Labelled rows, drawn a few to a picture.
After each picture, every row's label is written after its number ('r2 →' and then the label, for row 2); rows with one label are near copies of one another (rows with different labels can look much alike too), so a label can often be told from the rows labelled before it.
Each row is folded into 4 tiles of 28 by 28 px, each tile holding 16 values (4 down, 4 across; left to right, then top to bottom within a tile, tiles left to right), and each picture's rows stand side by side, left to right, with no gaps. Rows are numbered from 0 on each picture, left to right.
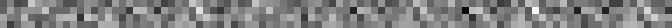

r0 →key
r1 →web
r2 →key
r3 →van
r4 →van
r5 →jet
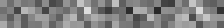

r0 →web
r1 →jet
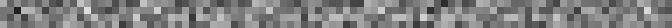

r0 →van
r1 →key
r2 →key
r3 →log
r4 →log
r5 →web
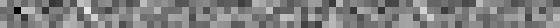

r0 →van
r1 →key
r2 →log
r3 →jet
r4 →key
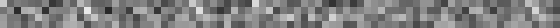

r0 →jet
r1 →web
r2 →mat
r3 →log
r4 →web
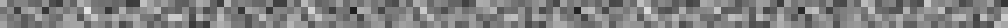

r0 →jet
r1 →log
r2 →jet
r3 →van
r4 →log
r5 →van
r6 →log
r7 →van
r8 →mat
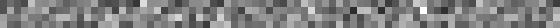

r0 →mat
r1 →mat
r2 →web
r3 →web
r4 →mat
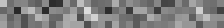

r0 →jet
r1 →jet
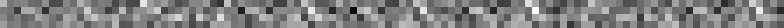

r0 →jet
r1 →mat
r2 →jet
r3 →van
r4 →web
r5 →key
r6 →web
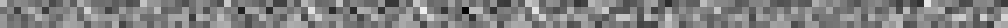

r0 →jet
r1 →key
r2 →jet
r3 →jet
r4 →van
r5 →log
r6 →key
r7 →key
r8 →mat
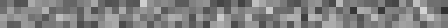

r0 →log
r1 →mat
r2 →key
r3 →jet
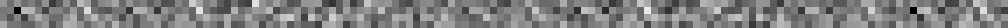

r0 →van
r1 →web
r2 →mat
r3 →key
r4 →jet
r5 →web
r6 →log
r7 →web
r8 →van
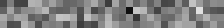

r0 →log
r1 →van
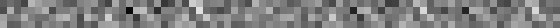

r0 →mat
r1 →van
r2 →mat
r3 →van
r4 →van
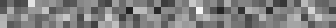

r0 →mat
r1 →web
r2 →jet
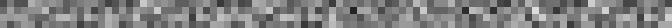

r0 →log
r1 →key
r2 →log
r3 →van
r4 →jet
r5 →key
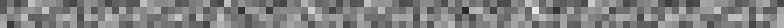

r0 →key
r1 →mat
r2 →jet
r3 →key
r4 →web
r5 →mat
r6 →log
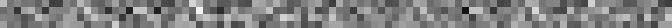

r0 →jet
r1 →web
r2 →log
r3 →van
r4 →van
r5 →mat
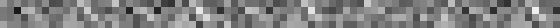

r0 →van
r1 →jet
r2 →web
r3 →mat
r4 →jet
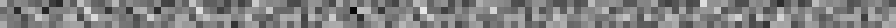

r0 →jet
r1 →jet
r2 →key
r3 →van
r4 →key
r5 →mat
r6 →mat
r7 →key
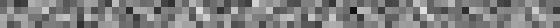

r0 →log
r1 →jet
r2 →mat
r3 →van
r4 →jet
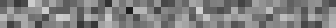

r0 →log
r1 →van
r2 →log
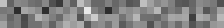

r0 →jet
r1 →key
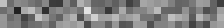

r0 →jet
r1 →log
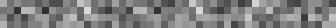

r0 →web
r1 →web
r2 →key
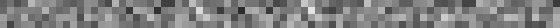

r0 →key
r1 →jet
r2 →web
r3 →mat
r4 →log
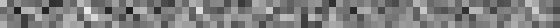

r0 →jet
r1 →van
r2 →log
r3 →van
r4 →web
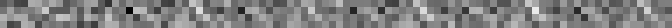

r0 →log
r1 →van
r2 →van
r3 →jet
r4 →web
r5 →van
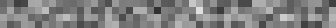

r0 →log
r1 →web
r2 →log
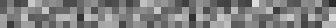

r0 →key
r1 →key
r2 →mat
